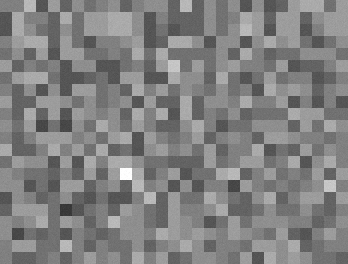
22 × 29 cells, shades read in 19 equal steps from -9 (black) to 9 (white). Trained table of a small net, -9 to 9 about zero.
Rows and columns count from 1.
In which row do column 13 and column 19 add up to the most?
17
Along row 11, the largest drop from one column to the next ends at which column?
4
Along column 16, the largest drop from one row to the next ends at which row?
2
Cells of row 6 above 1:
7
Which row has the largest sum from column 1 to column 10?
19
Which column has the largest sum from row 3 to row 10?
12
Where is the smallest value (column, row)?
6, 18
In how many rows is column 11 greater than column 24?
7
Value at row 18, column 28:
-2
